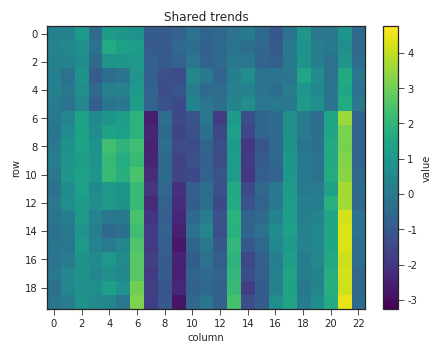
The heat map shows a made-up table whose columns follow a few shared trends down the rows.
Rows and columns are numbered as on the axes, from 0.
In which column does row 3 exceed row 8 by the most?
14
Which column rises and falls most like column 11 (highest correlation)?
16
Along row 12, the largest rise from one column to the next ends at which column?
13
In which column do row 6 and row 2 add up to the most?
21
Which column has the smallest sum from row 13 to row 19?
9
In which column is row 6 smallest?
7
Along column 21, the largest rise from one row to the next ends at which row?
6
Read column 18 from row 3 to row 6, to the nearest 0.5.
1.5 1 1 0
